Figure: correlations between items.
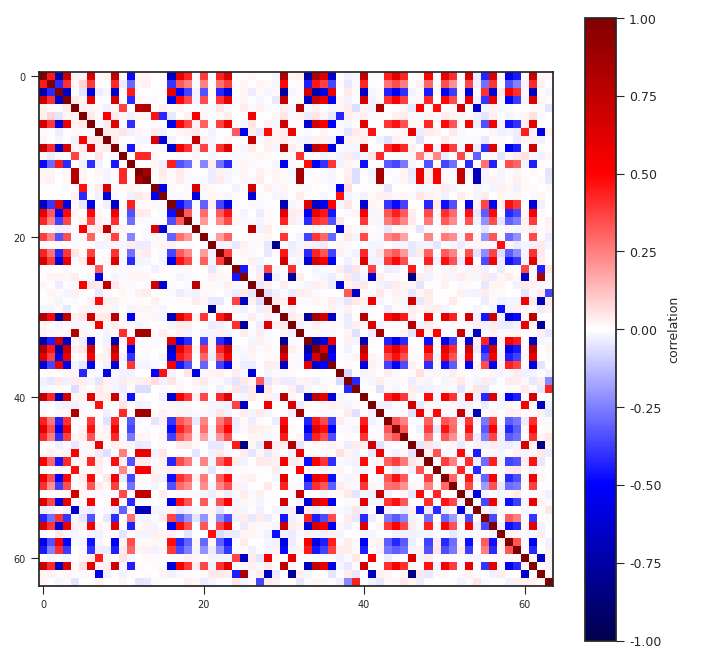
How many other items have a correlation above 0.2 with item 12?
8
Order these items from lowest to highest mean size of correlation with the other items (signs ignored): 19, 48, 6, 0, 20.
19, 20, 48, 6, 0
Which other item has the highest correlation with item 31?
46
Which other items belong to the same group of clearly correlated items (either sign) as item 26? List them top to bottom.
5, 8, 14, 15, 19, 37
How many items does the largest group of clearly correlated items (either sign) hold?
31
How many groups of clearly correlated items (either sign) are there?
6
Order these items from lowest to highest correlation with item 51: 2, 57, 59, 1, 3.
2, 59, 57, 1, 3
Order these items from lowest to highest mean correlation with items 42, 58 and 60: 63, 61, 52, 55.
61, 63, 55, 52
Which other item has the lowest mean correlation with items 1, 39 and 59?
27
